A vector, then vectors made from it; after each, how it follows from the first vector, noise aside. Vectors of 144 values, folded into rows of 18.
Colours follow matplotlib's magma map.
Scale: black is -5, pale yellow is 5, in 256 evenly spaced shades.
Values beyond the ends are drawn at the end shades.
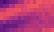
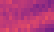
reversed, shrunk.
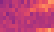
reversed, negated, partly zeroed.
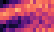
scaled up.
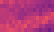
reversed, shrunk.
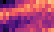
scaled up.
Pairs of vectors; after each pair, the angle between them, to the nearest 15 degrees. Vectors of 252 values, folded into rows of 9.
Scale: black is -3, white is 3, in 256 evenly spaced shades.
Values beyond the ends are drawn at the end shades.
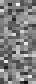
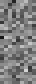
90 degrees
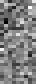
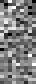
150 degrees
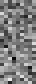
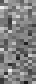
90 degrees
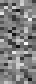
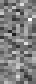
30 degrees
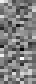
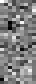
45 degrees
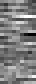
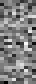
75 degrees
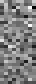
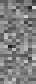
150 degrees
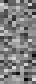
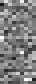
135 degrees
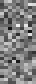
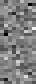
105 degrees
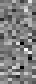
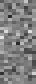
120 degrees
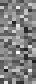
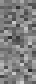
135 degrees
